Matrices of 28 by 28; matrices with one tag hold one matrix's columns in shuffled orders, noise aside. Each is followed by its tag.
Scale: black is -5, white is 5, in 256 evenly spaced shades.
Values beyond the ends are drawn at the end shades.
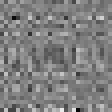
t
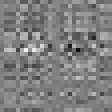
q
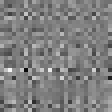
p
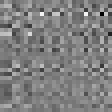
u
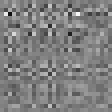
u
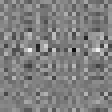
q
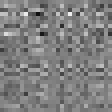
u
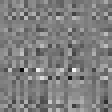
p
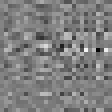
q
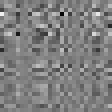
u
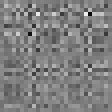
u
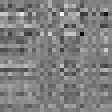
u
